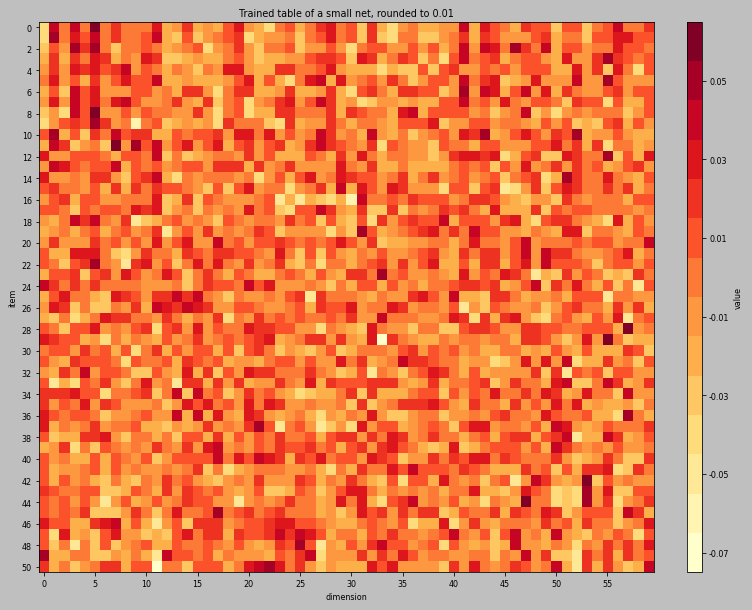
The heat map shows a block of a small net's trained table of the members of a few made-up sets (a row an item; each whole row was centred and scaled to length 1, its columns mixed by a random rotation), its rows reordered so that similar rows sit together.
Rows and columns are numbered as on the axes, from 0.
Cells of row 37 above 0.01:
11
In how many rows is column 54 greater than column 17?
18
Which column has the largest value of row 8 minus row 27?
3
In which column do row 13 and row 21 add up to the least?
8
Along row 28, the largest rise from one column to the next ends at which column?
57
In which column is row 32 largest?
4
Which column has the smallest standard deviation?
54
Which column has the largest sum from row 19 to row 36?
15
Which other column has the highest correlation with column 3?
5
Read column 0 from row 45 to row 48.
0.01 0.03 0.01 0.01
